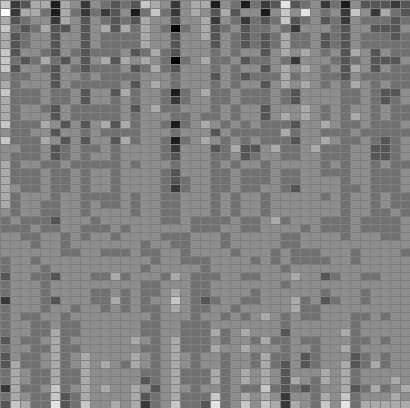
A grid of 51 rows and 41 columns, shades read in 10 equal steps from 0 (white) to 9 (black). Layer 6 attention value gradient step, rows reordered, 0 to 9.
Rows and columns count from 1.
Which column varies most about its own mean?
18
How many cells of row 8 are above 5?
11
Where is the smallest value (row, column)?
2, 1
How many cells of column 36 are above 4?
20
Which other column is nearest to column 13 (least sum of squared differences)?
37
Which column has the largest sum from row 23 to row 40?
6
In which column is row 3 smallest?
29
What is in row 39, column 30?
3
